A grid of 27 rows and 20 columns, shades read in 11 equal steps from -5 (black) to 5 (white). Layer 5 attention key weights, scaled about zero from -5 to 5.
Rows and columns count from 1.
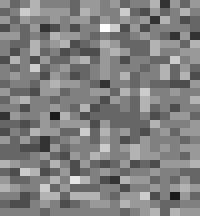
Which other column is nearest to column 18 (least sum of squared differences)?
20
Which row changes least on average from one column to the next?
27
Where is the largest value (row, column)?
4, 11
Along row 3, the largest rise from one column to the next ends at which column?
17
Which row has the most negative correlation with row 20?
21
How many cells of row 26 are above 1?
1
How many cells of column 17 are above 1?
3
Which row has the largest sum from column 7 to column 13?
2
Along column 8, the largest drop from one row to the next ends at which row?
24
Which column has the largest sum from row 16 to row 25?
9
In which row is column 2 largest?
8
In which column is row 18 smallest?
5
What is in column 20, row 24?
1
